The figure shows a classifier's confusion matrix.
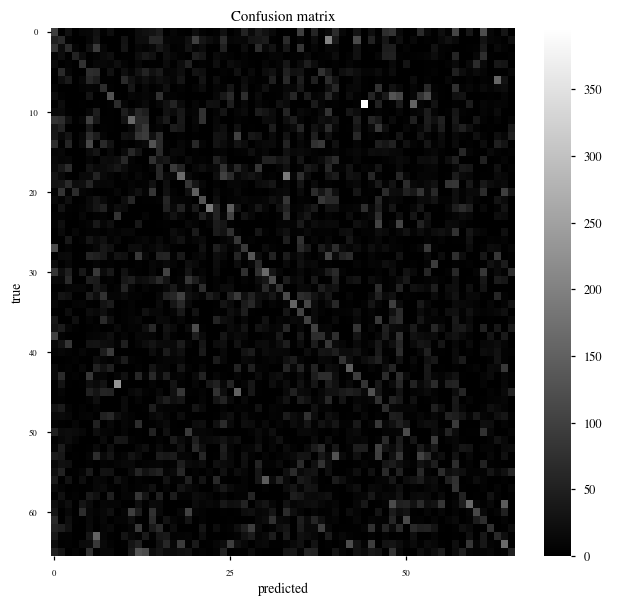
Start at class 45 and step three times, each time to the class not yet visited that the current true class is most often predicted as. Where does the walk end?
49
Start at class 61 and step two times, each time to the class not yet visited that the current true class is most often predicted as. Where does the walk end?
19
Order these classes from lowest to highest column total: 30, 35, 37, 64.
30, 64, 37, 35
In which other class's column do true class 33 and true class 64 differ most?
42
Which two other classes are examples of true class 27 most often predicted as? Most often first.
0, 53
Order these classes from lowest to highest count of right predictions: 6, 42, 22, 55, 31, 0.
6, 55, 0, 31, 42, 22
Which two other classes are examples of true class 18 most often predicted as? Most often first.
33, 24
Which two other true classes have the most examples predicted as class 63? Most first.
6, 28
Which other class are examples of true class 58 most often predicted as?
12
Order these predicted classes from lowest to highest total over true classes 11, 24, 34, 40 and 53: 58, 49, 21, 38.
58, 38, 21, 49
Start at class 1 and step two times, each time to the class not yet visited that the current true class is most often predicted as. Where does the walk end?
2
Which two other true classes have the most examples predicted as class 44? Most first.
9, 22
